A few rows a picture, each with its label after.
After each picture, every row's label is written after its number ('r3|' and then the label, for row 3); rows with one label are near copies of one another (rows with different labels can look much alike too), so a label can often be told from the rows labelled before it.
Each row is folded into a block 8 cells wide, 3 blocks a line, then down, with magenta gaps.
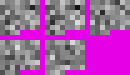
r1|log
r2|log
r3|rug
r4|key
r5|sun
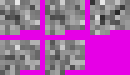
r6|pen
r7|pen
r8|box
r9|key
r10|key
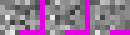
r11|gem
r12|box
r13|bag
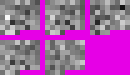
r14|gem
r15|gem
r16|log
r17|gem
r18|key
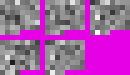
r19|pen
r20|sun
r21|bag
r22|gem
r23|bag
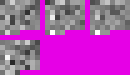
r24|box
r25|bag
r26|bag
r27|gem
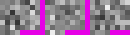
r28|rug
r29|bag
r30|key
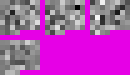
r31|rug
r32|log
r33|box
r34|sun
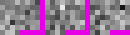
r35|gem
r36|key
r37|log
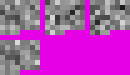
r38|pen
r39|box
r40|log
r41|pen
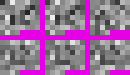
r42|box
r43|box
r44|rug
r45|sun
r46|sun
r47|sun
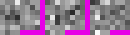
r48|pen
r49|box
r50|bag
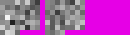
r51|gem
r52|rug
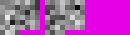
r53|gem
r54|log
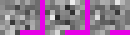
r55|gem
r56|sun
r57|sun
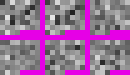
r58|box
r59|box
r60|key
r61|bag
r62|log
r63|gem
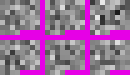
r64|rug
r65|key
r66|box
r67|rug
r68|sun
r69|sun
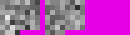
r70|gem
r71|log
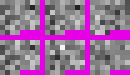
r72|log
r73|log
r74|gem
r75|log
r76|key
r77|pen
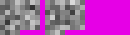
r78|log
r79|sun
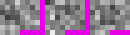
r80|pen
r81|bag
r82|sun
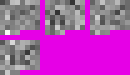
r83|bag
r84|rug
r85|box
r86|box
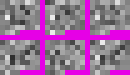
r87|sun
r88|bag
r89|sun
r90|box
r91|rug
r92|box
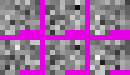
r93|gem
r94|log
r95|gem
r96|key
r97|log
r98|gem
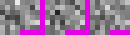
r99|pen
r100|rug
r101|key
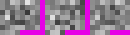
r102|sun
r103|gem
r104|sun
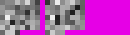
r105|gem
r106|box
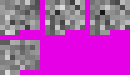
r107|gem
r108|rug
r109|rug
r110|bag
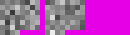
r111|rug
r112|bag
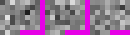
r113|box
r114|sun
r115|log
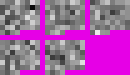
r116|log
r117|sun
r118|bag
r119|rug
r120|pen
